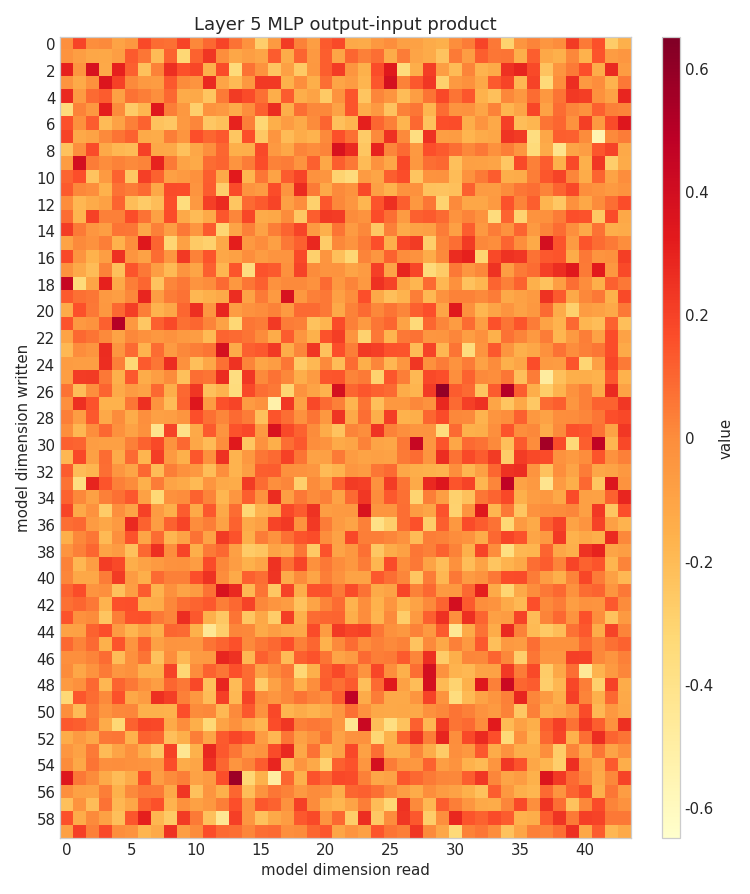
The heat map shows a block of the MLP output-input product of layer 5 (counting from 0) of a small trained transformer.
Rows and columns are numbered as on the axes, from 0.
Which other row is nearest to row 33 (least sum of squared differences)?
26
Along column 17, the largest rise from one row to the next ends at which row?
27
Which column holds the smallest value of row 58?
12
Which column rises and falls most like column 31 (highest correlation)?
29
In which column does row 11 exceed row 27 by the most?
16
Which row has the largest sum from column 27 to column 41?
30
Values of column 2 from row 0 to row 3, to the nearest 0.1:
0 -0.1 0.4 0
